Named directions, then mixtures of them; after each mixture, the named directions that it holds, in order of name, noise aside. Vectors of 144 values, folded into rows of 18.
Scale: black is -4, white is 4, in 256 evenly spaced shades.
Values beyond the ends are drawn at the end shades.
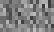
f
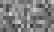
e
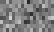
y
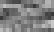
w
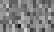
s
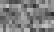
s, w.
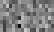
s.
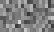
f, s, y.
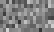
f, w, y.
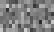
s, w.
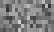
e, f.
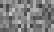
e.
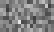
e, f, y.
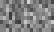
e, y.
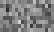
e, f.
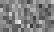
e, y.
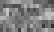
e, w.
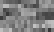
w.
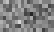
e, s, y.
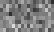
e.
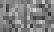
e.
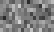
e, w, y.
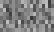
f.
